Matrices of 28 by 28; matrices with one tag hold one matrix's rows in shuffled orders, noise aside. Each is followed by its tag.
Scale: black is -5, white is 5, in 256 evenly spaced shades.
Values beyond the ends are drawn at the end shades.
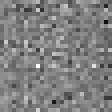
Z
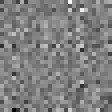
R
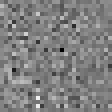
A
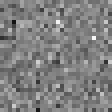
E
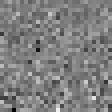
E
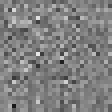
A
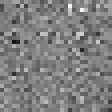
R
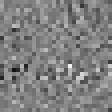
R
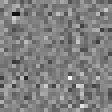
R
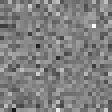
E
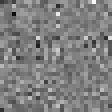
E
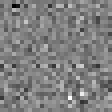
R
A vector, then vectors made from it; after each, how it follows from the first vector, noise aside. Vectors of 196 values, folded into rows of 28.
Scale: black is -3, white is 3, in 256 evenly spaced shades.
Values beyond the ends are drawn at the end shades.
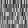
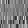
negated, partly zeroed.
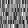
negated.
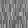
reversed, shrunk.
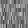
reversed, shrunk.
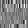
negated, partly zeroed.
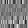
partly zeroed.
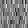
negated, partly zeroed.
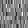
negated, partly zeroed.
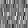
partly zeroed.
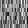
negated.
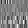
partly zeroed.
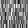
reversed.
